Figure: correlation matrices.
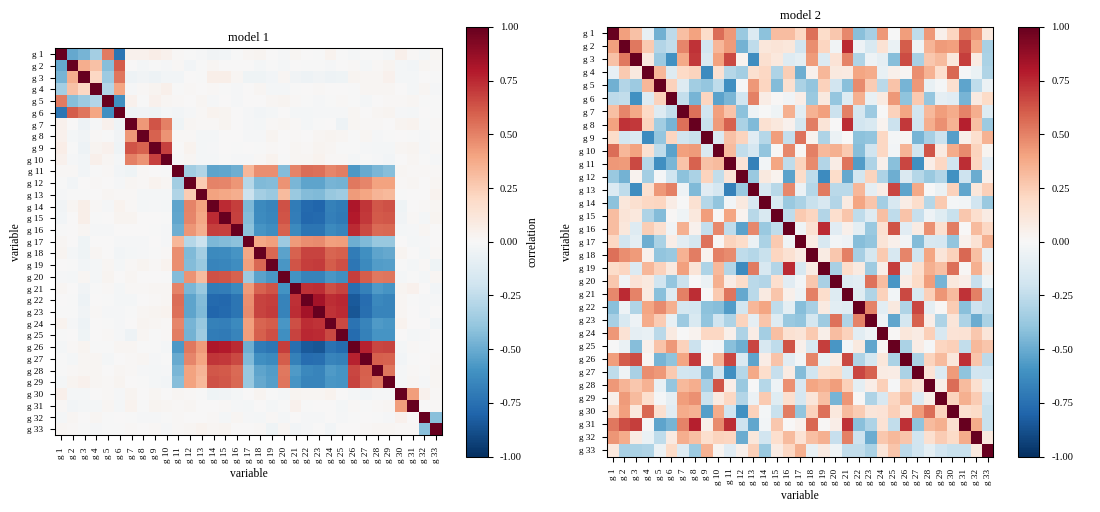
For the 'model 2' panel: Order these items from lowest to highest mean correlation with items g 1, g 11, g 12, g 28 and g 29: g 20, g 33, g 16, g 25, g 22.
g 22, g 25, g 33, g 16, g 20
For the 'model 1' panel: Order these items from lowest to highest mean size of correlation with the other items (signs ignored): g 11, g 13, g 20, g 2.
g 2, g 13, g 11, g 20
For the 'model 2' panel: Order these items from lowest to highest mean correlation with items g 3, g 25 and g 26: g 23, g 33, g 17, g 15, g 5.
g 23, g 5, g 33, g 17, g 15
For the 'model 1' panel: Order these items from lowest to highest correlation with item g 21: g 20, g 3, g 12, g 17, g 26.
g 26, g 20, g 12, g 3, g 17
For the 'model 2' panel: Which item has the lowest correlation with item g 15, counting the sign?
g 5
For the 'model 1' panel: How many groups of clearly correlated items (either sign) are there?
5
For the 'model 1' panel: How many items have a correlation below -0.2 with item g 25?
10
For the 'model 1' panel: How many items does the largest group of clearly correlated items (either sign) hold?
19
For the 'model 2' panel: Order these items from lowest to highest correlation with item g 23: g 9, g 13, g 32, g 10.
g 32, g 9, g 10, g 13
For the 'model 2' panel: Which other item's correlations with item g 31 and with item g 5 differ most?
g 11
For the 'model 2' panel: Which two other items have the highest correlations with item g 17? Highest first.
g 9, g 33
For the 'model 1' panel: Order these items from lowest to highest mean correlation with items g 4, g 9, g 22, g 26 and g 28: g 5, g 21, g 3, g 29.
g 21, g 5, g 3, g 29
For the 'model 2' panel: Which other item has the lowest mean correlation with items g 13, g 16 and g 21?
g 12
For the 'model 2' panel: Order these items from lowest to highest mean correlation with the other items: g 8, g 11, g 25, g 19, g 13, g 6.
g 6, g 13, g 25, g 11, g 19, g 8
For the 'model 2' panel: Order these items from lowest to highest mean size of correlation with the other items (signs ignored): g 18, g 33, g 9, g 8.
g 33, g 9, g 18, g 8
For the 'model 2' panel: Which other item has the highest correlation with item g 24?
g 1
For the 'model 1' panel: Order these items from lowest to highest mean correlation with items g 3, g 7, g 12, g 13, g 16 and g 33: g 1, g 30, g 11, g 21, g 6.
g 21, g 11, g 1, g 30, g 6
